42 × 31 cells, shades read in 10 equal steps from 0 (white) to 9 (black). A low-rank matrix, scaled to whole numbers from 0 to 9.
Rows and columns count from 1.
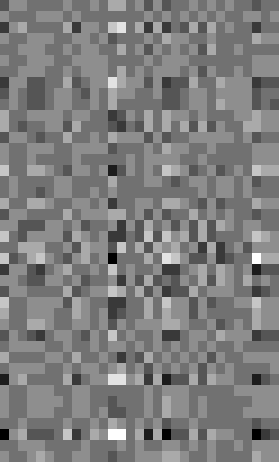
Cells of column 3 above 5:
3
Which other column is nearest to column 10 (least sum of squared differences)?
4
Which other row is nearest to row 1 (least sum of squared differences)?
20
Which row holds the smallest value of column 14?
40
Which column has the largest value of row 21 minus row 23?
14
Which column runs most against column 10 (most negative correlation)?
25
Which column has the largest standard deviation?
13
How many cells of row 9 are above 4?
17
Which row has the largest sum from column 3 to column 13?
21
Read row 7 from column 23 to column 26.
6 4 5 5
